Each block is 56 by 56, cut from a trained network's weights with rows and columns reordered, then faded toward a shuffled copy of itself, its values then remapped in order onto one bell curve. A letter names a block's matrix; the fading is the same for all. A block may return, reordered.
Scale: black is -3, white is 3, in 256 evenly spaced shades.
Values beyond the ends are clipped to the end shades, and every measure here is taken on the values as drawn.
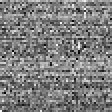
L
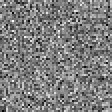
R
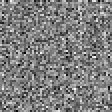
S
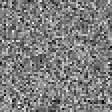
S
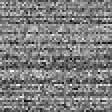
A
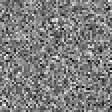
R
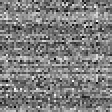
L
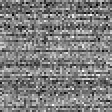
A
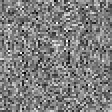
R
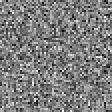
R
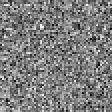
R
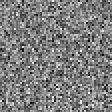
R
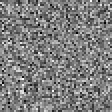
R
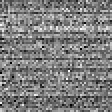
L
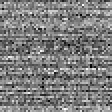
L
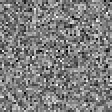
S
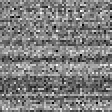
L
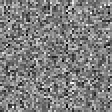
R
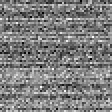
A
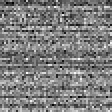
A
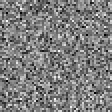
R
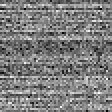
A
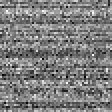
A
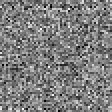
S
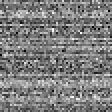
L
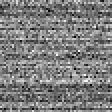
L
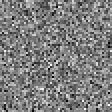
R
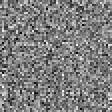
R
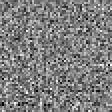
S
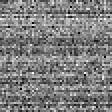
L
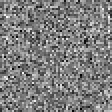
S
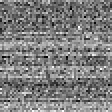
A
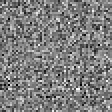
S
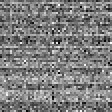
L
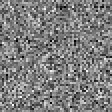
S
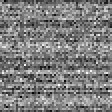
A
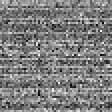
L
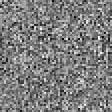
S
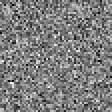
R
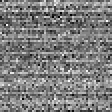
L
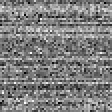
A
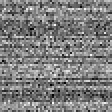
A
